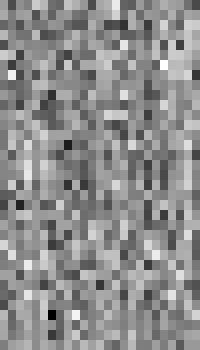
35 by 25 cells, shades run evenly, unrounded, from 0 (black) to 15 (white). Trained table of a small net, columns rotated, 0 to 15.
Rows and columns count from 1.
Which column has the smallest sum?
19
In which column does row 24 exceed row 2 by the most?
16
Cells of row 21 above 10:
3
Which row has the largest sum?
26
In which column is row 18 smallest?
21
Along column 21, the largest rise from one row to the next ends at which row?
7
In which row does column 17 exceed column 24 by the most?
29
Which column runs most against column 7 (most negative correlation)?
10
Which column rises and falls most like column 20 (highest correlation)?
2
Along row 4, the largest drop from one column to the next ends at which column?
6
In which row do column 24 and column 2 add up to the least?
1
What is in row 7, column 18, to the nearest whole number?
8
